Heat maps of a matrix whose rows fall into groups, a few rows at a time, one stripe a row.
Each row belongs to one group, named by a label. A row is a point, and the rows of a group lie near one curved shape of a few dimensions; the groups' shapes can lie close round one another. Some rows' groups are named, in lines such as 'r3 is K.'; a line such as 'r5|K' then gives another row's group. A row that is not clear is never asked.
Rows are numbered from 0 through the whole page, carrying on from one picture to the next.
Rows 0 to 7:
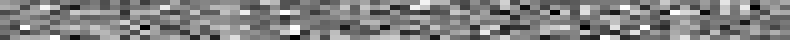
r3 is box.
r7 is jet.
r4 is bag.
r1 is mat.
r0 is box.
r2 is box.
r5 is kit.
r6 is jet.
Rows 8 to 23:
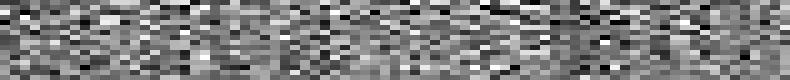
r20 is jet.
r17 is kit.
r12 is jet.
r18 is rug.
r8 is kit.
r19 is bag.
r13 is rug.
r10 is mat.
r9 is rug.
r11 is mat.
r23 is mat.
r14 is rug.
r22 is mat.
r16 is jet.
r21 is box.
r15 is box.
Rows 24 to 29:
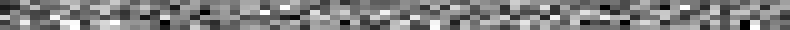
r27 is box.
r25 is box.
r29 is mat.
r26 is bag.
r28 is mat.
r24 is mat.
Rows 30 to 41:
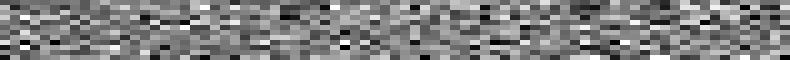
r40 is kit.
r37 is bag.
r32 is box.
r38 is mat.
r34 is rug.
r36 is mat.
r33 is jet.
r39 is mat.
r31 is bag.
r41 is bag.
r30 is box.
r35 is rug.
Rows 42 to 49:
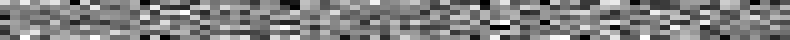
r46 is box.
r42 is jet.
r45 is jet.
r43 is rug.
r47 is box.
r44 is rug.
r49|kit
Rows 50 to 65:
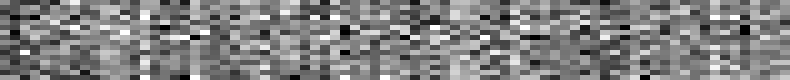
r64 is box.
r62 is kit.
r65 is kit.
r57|kit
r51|box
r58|mat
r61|jet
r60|mat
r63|bag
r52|jet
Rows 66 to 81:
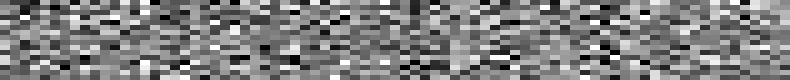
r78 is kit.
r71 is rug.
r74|mat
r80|bag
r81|rug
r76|box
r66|bag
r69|mat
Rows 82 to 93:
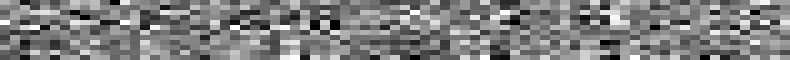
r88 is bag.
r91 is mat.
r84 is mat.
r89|bag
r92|box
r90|jet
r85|box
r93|jet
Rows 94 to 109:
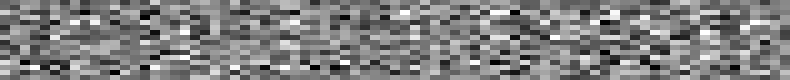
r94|bag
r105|rug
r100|rug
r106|mat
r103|kit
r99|bag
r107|bag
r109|bag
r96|box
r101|box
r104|kit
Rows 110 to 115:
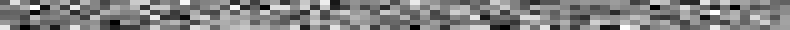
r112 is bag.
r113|rug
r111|bag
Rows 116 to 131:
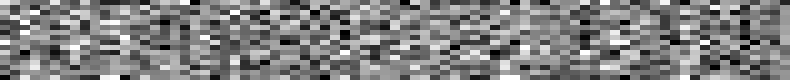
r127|rug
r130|bag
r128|bag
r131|jet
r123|bag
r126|mat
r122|mat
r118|bag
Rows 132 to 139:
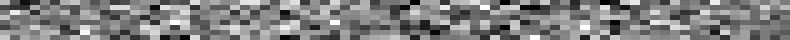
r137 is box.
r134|rug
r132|mat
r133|kit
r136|rug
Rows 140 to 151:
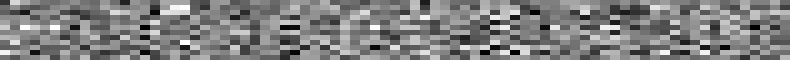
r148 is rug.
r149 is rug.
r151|bag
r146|box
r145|jet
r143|box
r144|box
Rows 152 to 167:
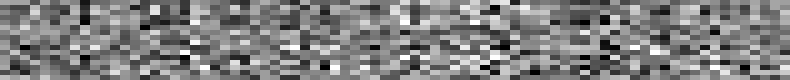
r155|box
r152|box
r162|rug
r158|box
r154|rug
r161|jet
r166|kit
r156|box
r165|bag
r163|box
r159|box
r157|jet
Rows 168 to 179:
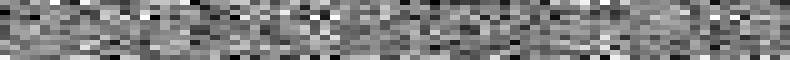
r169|bag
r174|bag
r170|jet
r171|bag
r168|box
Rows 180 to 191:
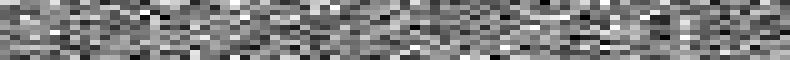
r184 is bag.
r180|box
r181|jet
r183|kit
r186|box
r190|box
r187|bag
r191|rug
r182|bag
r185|kit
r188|jet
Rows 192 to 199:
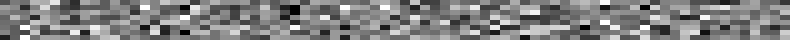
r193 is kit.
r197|kit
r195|rug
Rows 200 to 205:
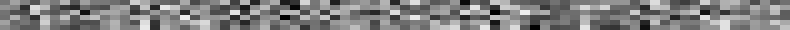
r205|kit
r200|rug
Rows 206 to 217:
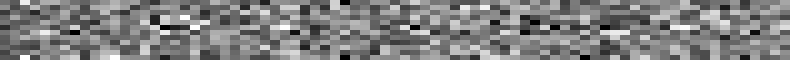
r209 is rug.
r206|mat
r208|bag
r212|mat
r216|jet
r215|bag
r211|box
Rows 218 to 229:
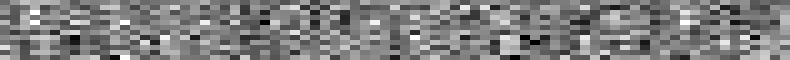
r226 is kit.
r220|bag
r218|jet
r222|bag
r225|mat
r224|mat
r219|rug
